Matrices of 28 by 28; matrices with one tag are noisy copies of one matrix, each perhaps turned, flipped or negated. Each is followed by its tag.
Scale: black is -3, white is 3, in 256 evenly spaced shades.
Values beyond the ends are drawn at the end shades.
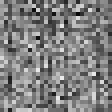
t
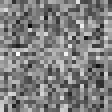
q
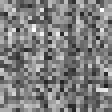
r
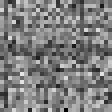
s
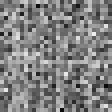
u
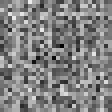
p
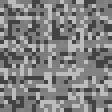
r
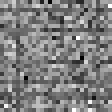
p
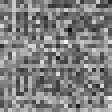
t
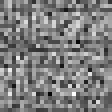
t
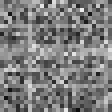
s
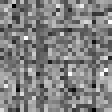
r
